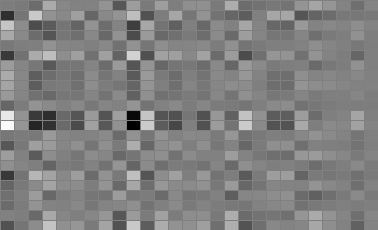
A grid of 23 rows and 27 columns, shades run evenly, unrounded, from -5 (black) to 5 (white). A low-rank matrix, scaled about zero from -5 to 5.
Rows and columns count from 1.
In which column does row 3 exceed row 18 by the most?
1
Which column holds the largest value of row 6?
10
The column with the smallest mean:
3
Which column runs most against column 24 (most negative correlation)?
9
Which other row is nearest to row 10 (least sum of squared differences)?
17
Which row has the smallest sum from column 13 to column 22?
12
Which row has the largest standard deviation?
13
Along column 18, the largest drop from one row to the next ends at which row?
14
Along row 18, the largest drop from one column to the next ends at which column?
11
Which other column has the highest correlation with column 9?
19
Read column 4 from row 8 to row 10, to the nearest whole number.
-1 0 -1
